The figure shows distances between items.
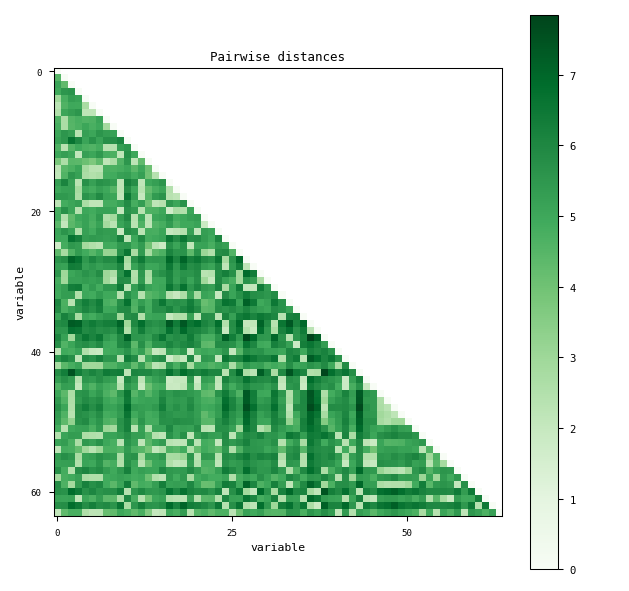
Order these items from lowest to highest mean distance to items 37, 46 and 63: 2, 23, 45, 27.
2, 27, 45, 23
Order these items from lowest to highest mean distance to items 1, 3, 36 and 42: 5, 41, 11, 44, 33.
11, 5, 44, 41, 33
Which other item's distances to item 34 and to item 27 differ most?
39
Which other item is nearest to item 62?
37
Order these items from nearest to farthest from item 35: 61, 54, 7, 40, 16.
16, 61, 54, 40, 7
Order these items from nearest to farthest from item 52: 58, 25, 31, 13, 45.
25, 58, 13, 45, 31
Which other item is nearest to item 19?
40
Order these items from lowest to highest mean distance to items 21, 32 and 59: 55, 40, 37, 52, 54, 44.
44, 55, 54, 40, 52, 37
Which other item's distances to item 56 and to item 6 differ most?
41
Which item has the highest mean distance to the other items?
36
